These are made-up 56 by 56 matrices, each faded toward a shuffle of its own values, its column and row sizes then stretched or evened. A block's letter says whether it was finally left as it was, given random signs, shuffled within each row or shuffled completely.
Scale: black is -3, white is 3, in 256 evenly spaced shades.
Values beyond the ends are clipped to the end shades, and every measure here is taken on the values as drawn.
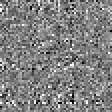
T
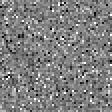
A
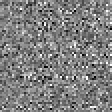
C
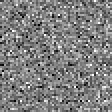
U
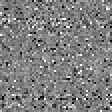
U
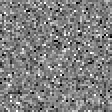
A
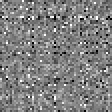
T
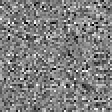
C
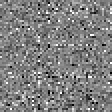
T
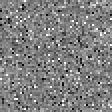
A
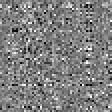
C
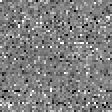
U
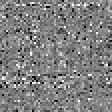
C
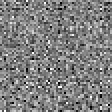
C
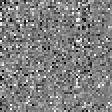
T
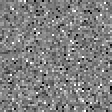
A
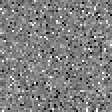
A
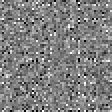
C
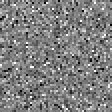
A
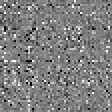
C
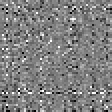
C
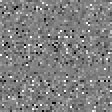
U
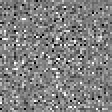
T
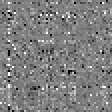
C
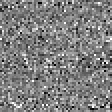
U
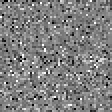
U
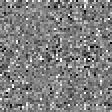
T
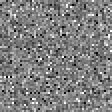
U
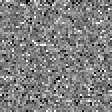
U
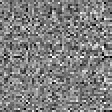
C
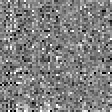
C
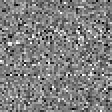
U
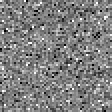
A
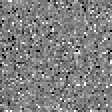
A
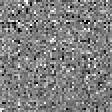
C
